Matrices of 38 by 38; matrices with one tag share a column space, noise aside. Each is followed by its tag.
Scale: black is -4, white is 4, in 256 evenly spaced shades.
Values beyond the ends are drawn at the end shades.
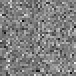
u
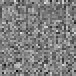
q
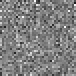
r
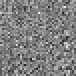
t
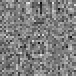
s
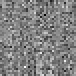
t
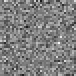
r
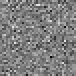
r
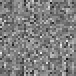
s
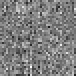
t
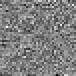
r
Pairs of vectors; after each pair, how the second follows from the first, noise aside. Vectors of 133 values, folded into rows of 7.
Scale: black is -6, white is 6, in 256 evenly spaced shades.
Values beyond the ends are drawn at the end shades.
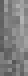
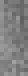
negated, shrunk.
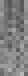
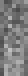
reversed, negated.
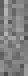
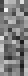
reversed, negated, scaled up.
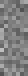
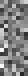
scaled up.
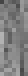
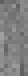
shrunk.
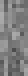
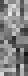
reversed, negated, scaled up.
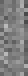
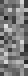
scaled up.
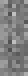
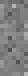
partly zeroed.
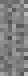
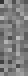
reversed, negated.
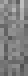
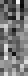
negated, scaled up.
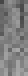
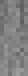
shrunk.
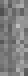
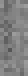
reversed, negated, shrunk.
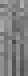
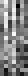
reversed, negated, scaled up.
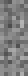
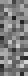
negated, scaled up.
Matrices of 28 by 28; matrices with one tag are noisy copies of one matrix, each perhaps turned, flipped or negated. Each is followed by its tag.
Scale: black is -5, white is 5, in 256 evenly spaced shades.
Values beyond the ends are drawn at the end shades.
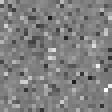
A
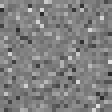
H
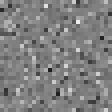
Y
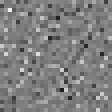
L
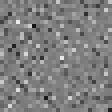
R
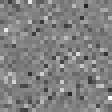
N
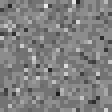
Y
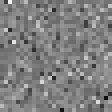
H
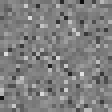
N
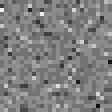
H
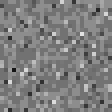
H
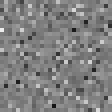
N
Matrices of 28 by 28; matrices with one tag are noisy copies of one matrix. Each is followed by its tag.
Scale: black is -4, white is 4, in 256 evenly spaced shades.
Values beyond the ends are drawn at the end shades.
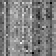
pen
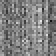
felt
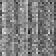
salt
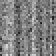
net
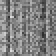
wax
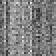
pen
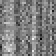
net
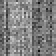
pen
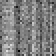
net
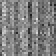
salt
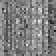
felt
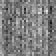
felt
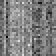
pen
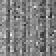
wax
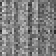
salt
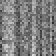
net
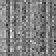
wax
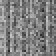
wax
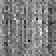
felt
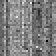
pen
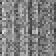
salt
